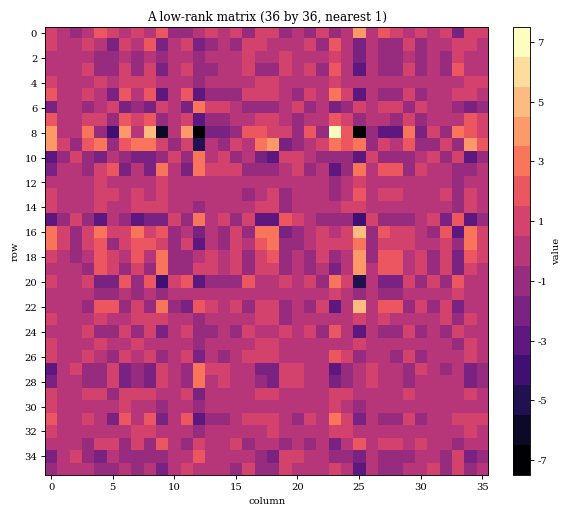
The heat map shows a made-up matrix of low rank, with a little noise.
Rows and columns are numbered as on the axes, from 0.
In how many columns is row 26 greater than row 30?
10
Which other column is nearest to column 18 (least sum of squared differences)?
34
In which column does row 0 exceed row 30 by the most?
25
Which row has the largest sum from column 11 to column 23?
8
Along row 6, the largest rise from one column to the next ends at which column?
12
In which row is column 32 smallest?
15
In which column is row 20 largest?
23
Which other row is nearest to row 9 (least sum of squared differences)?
17
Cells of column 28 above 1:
4
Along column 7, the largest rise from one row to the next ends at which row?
16
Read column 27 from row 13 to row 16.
1 0 -1 2
